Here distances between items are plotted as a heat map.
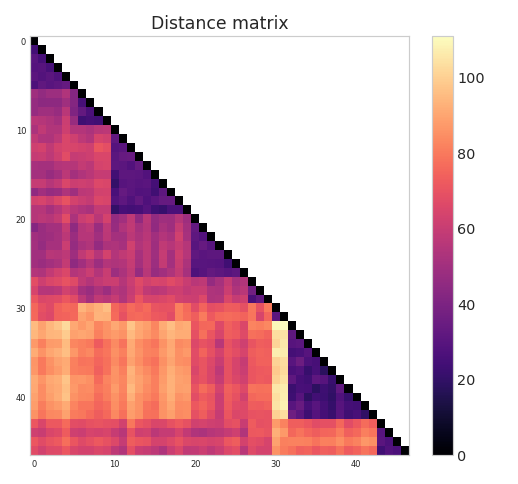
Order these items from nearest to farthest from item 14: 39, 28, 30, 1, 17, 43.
17, 1, 28, 43, 30, 39
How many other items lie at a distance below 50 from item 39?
10
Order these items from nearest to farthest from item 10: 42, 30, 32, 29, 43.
29, 43, 30, 42, 32
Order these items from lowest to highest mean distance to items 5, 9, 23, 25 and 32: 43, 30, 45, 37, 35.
37, 35, 43, 45, 30
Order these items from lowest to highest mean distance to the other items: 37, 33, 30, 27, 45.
27, 37, 45, 33, 30
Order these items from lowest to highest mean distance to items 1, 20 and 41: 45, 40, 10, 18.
40, 10, 18, 45
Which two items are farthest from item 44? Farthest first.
30, 31
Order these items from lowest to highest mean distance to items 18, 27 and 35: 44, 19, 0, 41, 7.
19, 41, 7, 44, 0
